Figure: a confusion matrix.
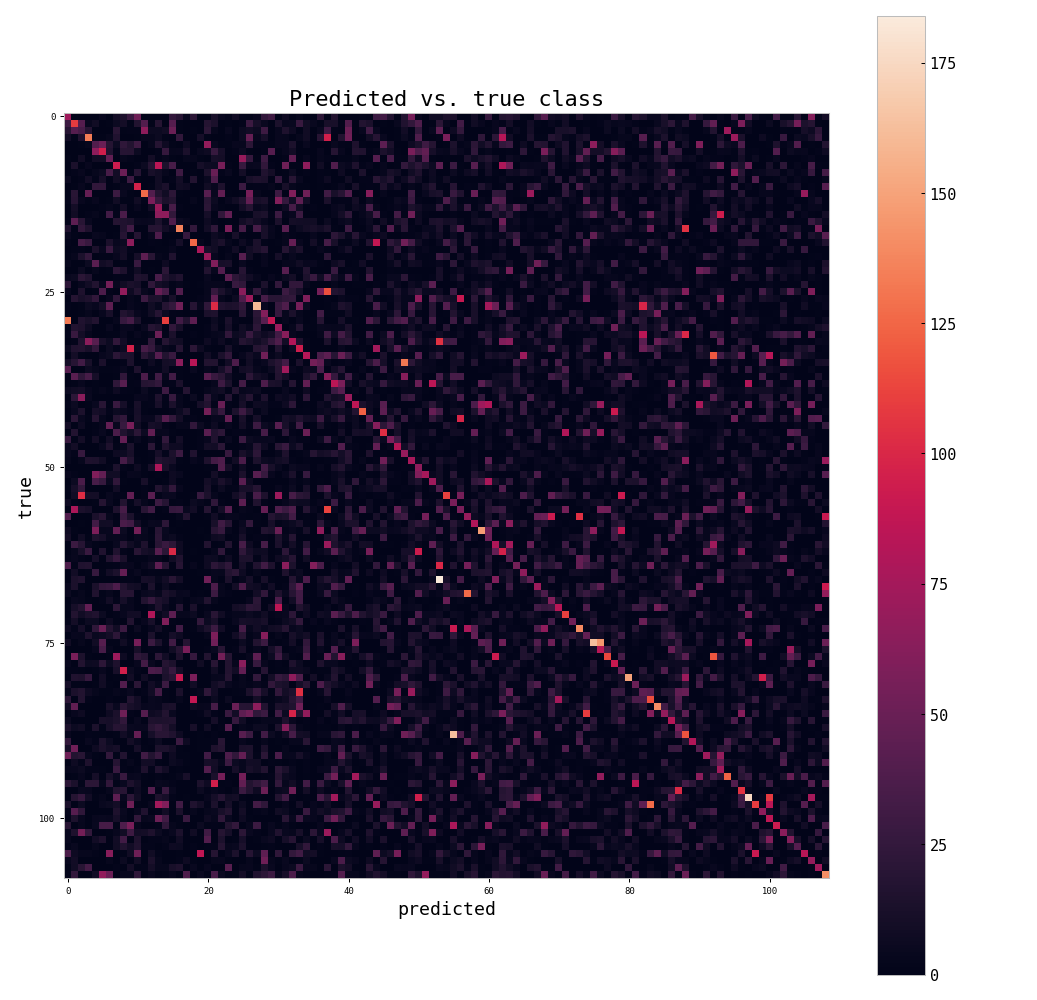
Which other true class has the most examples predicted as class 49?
82
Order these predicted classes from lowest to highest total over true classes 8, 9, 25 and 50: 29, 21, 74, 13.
29, 74, 21, 13
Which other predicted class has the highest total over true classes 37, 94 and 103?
38
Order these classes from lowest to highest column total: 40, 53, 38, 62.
40, 38, 53, 62
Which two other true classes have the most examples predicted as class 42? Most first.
59, 56
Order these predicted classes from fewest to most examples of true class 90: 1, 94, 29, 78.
29, 78, 94, 1
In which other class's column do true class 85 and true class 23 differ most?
74
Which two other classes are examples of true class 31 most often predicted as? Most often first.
88, 82
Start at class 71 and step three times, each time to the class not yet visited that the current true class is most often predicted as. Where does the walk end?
78
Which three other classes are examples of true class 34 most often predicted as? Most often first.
92, 100, 65
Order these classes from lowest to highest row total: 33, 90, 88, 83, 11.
90, 83, 33, 88, 11
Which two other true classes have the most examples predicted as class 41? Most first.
94, 75
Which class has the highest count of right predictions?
97
